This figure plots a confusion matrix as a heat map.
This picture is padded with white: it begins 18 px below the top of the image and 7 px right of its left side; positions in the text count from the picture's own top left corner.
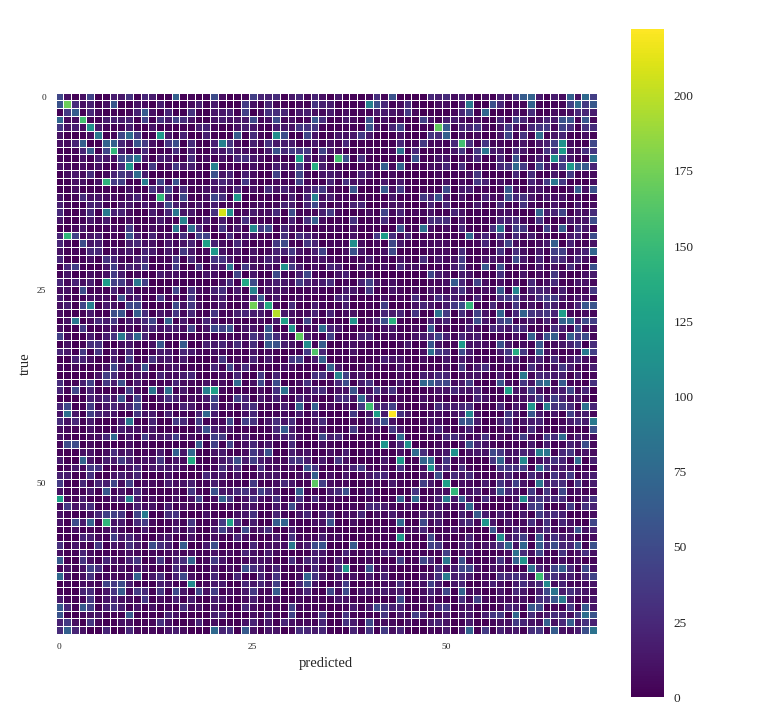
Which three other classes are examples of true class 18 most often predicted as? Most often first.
1, 42, 53
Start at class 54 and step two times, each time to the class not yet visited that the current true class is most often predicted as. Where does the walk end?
6
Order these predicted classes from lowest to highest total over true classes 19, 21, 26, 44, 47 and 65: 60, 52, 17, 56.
56, 52, 60, 17
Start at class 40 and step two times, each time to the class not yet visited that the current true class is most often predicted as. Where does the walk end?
37
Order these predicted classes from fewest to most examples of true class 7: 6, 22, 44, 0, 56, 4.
0, 56, 22, 6, 4, 44
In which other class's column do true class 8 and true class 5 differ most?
36
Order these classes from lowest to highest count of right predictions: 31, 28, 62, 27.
27, 62, 31, 28
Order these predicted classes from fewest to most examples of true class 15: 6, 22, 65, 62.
65, 62, 6, 22
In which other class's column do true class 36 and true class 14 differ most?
60
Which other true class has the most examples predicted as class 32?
62
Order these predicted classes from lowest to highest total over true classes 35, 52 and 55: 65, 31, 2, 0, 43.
43, 31, 2, 65, 0
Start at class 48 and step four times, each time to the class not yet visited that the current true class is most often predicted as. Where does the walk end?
59
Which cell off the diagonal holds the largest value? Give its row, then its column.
41, 43
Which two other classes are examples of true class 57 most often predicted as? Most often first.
44, 62
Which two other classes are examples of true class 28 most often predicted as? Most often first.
65, 49
